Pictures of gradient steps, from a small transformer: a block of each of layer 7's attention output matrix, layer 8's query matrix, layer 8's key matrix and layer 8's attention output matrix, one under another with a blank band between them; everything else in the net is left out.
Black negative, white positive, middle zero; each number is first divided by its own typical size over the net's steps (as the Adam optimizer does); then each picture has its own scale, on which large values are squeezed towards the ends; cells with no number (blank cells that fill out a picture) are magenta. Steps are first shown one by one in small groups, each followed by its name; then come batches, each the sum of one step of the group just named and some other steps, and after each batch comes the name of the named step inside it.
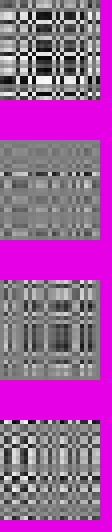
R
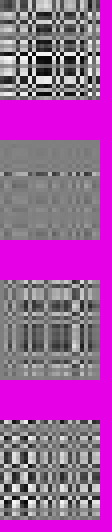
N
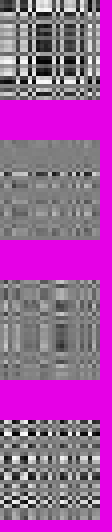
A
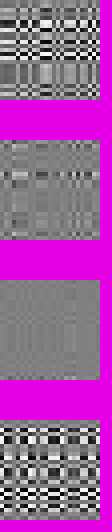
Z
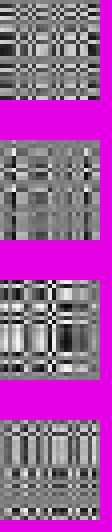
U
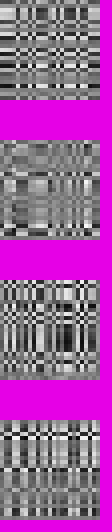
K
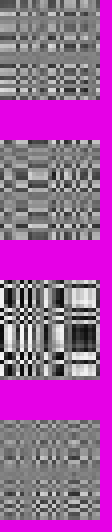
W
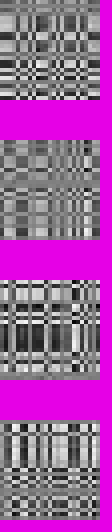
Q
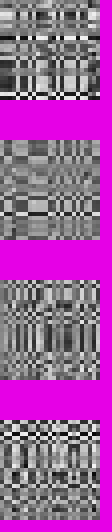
K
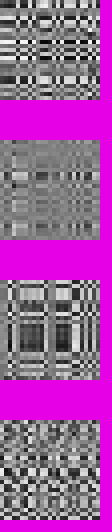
Z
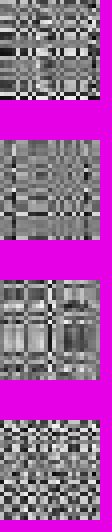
U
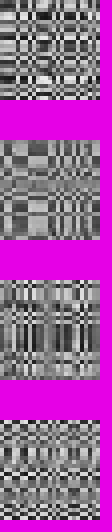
R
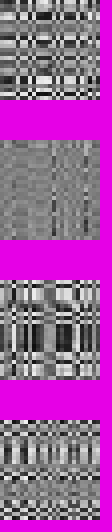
R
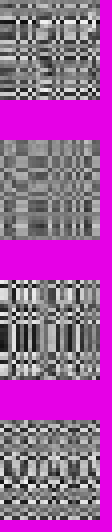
Z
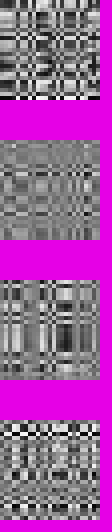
A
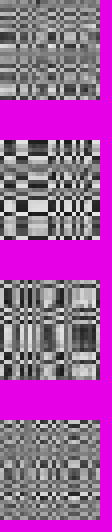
W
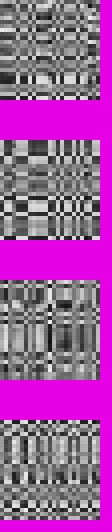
U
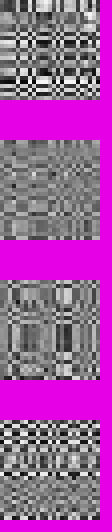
A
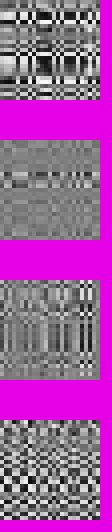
R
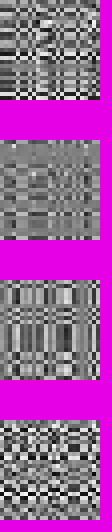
Z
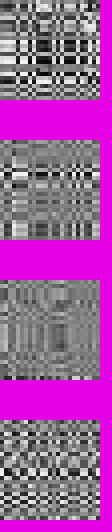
A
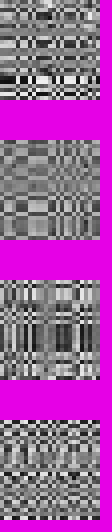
R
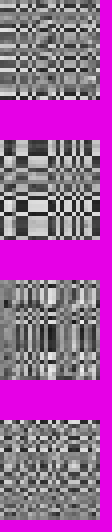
Q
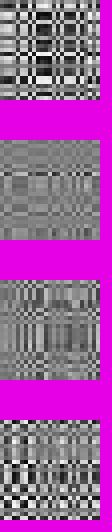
N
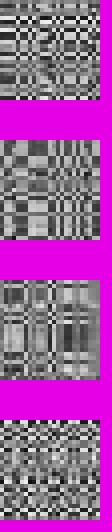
U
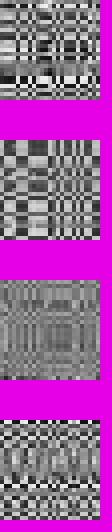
N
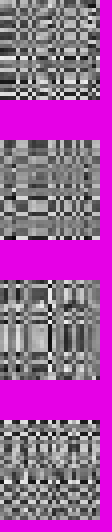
U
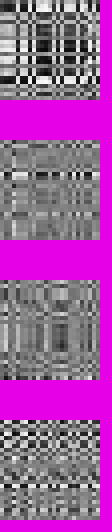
A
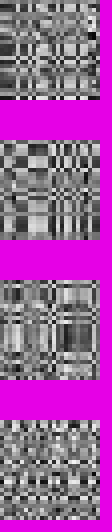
U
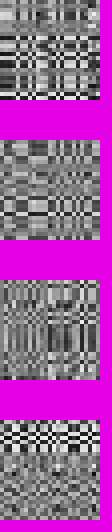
K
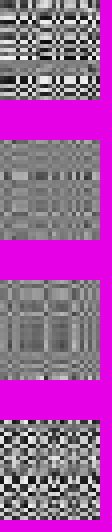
Z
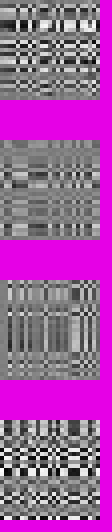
Z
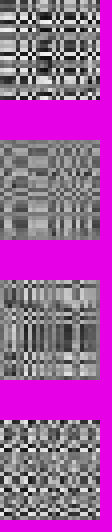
R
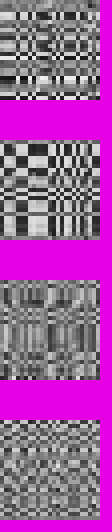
R
